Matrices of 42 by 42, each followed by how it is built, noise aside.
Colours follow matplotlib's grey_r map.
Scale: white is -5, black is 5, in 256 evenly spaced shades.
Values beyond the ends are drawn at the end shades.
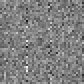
uneven columns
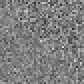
upper triangular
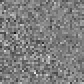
lower triangular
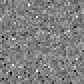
sparse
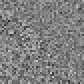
lower triangular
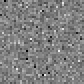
sparse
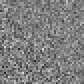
lower triangular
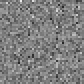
uneven columns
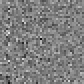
uneven columns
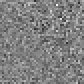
upper triangular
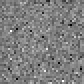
sparse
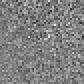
upper triangular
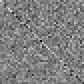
diagonal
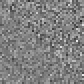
upper triangular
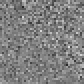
upper triangular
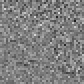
upper triangular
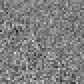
lower triangular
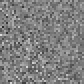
lower triangular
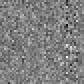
uneven columns
